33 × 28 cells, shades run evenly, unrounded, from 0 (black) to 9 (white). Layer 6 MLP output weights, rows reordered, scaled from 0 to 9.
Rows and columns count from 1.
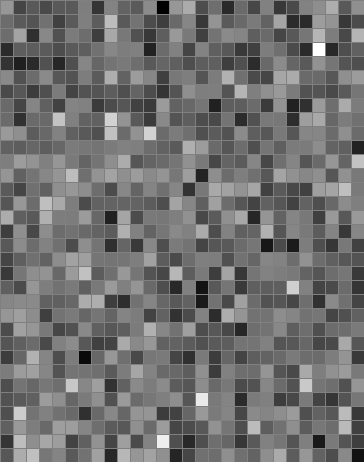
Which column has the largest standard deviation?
9
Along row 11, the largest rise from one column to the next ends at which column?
15
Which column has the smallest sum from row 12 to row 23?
16
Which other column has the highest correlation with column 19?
1
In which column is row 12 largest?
28
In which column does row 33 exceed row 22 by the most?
10
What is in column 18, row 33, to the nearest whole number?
5
